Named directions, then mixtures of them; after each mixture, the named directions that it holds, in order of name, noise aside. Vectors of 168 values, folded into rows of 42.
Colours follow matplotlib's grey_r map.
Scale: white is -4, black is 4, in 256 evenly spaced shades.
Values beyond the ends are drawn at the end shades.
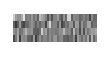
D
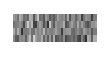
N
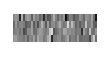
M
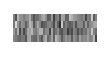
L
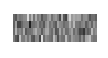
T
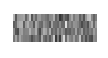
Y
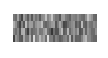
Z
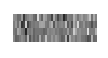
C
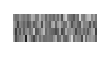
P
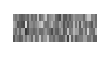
C, Z.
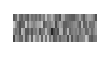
Z.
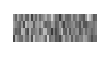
Y, Z.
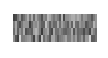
D, M, T.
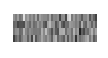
D, T, Z.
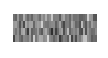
Z.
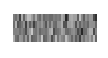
L, M, T.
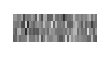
C.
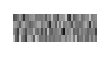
D, P.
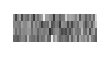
L, M.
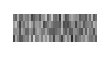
L, P, Z.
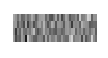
C, P.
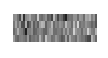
C, M.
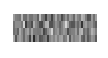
N, Z.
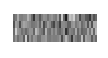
L, P, T.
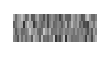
N, Y.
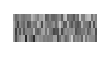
P.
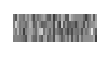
L.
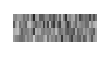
L, N, P.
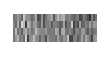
C, P.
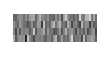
P.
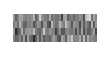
P, Y.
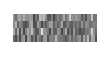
D, L, P.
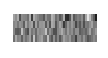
M, Y, Z.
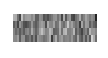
D, M, P.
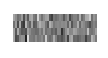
C, N, P.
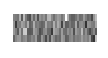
C, L, M.
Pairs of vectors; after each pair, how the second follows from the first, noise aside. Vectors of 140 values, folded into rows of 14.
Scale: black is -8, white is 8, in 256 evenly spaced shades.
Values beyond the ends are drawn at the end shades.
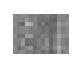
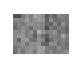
wrapped around, negated.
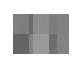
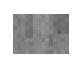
reversed, shrunk.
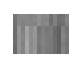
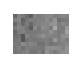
wrapped around, negated, partly zeroed.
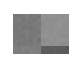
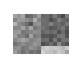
negated, scaled up.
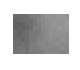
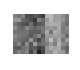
wrapped around, negated, scaled up.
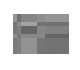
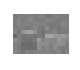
negated, partly zeroed.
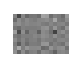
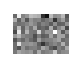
negated, scaled up.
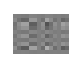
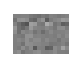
negated, partly zeroed.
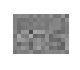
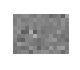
negated, partly zeroed.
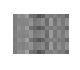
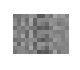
reversed.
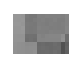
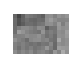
reversed.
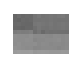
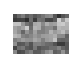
wrapped around, negated, scaled up.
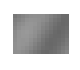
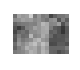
wrapped around, negated, scaled up.
